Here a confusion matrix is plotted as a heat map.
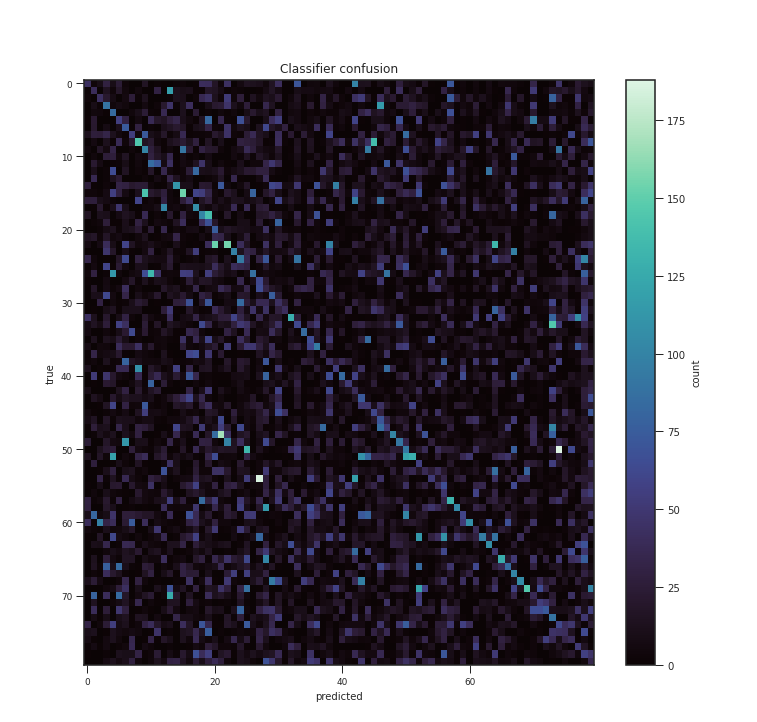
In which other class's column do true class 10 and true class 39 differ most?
8
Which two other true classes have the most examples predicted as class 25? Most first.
50, 69
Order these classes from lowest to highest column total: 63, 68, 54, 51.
68, 54, 51, 63
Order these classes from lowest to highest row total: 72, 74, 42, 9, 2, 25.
42, 25, 2, 9, 72, 74
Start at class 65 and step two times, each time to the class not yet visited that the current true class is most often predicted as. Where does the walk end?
27
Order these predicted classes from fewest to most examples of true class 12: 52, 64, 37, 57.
64, 52, 37, 57
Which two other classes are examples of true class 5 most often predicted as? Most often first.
70, 19
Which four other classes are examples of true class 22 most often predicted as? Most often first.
20, 64, 38, 6
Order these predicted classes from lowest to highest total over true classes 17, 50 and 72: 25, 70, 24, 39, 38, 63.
39, 63, 38, 24, 70, 25
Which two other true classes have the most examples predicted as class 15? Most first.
9, 26
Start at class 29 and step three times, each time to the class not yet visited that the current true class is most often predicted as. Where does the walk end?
21
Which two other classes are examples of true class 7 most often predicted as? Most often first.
50, 9
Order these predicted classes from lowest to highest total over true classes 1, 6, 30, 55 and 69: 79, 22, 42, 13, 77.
77, 42, 22, 79, 13
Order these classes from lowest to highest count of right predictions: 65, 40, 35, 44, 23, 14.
44, 35, 40, 23, 14, 65
